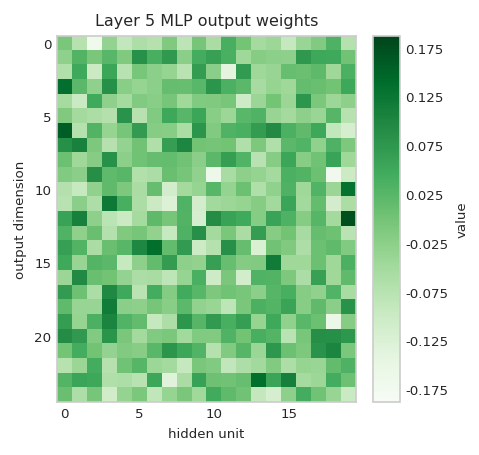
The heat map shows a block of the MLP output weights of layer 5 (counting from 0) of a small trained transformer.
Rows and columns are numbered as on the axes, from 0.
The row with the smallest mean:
0
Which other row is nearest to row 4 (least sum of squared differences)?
22
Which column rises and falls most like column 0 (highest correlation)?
11
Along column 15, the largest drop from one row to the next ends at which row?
24
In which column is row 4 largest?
16
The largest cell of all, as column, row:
19, 12
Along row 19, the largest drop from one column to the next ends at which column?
18
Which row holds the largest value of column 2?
9
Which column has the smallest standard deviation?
17
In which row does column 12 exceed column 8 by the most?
2
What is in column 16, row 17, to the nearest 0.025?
-0.025
